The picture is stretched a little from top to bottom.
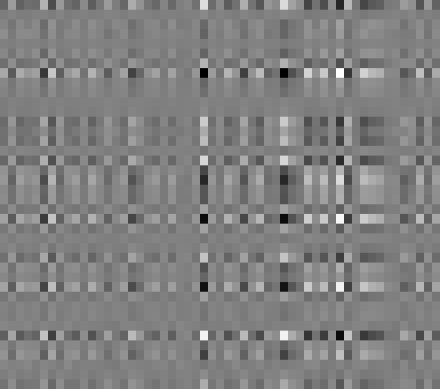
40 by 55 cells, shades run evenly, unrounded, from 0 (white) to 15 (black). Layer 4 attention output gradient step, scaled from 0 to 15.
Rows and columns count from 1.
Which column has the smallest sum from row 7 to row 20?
41
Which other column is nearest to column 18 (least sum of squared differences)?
38
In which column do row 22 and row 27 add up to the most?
43
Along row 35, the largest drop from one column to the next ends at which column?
44
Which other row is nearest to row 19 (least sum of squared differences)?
30
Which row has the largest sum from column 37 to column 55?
35
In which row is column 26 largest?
8
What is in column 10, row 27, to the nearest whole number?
9
